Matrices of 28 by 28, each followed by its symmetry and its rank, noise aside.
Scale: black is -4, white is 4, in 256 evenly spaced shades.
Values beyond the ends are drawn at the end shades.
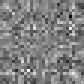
symmetric, rank four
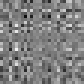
antisymmetric, rank two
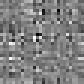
antisymmetric, rank four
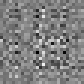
no symmetry, rank three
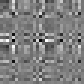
no symmetry, rank two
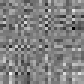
symmetric, rank two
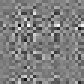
no symmetry, rank three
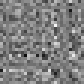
antisymmetric, rank four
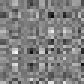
antisymmetric, rank two
